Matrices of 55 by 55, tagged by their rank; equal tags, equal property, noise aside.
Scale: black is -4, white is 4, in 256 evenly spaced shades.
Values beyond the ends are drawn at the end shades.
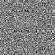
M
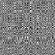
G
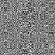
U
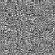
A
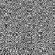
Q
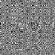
M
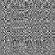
Q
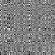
G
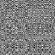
U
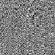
A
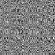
Q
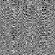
M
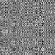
U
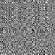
U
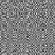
G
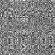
U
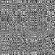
U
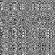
U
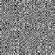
A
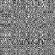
Q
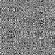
M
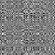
G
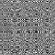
G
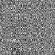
Q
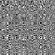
G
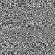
A
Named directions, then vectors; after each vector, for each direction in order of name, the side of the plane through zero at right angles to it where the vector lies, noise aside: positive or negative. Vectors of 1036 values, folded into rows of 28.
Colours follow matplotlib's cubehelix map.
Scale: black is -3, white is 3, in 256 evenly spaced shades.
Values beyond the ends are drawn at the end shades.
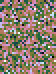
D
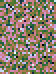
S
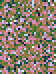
positive, positive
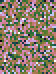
positive, positive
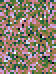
positive, positive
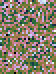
negative, negative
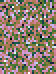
positive, positive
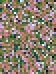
positive, negative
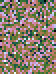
positive, positive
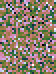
negative, positive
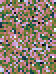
negative, positive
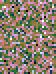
negative, negative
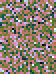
negative, positive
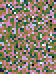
positive, negative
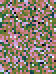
negative, positive
